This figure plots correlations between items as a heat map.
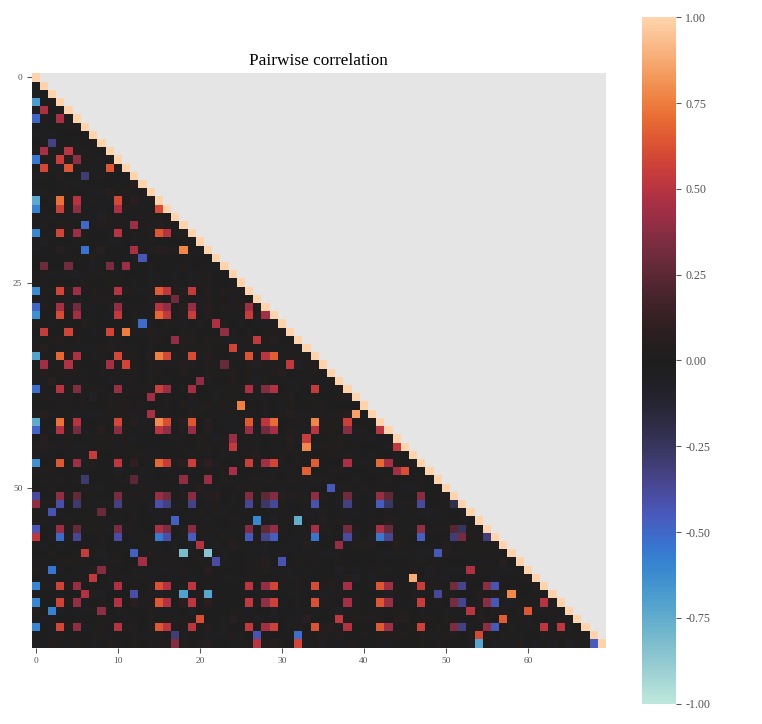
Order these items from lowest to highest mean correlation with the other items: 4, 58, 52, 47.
52, 58, 4, 47
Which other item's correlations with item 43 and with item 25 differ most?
40
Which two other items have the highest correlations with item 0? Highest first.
56, 52
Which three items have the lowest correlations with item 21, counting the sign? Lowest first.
58, 63, 6
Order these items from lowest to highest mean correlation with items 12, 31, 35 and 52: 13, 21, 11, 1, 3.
3, 13, 21, 1, 11
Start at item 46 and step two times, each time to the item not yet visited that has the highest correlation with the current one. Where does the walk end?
7
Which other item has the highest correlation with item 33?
45
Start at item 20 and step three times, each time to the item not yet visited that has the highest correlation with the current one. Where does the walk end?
37
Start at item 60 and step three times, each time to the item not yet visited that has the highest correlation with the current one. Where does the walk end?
8
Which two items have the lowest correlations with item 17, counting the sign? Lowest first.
54, 68
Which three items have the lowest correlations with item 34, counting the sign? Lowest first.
0, 56, 52
